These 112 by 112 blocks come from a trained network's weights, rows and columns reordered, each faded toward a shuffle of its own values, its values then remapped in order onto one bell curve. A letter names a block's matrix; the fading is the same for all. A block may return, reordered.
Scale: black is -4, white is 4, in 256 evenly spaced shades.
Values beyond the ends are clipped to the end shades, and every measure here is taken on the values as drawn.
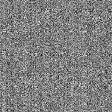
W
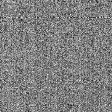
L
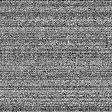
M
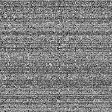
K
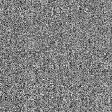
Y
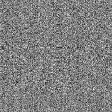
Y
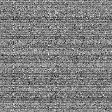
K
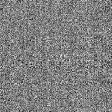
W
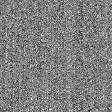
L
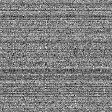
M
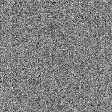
Y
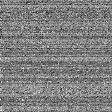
K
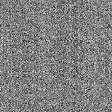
L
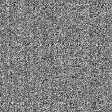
L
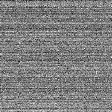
M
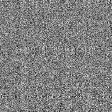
Y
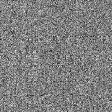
Y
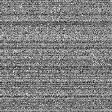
M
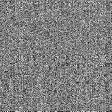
L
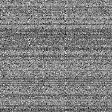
K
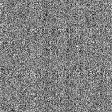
W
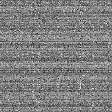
K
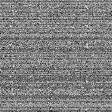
K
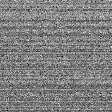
K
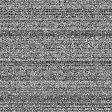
M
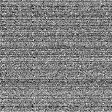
M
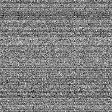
K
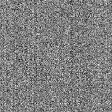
L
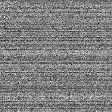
M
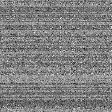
K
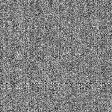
L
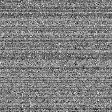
K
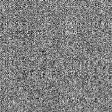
W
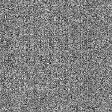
W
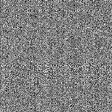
W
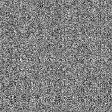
W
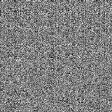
W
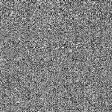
L
